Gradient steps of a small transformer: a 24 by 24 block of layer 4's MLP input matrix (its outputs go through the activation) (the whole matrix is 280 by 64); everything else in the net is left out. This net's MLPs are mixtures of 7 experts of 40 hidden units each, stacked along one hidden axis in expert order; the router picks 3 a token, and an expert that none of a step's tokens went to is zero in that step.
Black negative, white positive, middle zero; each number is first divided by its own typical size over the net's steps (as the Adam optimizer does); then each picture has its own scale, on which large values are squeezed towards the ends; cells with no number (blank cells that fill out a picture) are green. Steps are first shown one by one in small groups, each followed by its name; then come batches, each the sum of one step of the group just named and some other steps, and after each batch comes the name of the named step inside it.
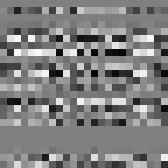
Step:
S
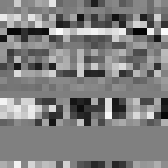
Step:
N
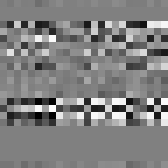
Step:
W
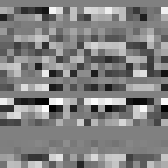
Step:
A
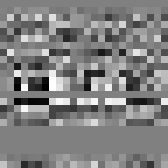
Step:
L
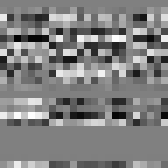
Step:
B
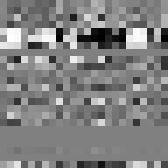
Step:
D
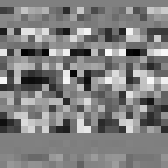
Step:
A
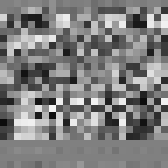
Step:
W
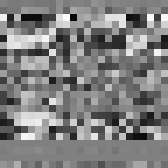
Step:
D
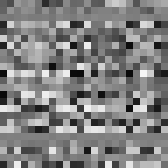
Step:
S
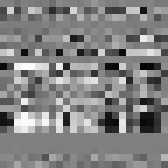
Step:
S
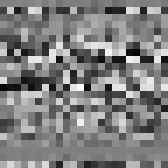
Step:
A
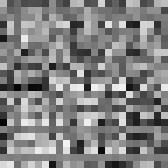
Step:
L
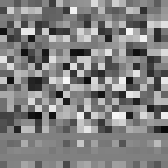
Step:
W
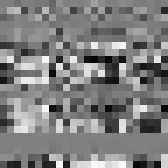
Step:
A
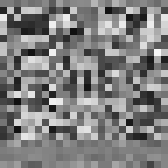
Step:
L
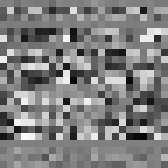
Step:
S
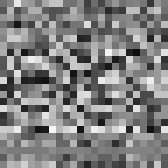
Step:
D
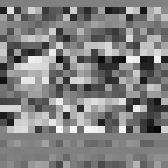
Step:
A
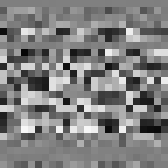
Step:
L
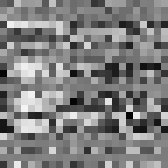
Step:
N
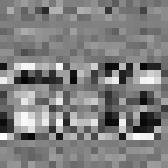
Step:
A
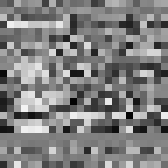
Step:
S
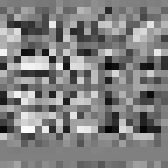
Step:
D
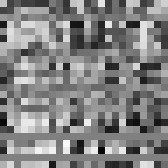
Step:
D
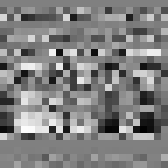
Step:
S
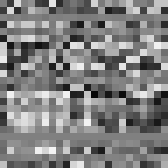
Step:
S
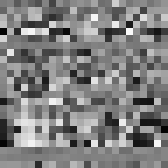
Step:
L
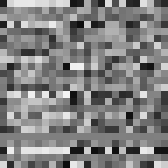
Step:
N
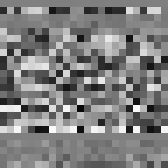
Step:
S
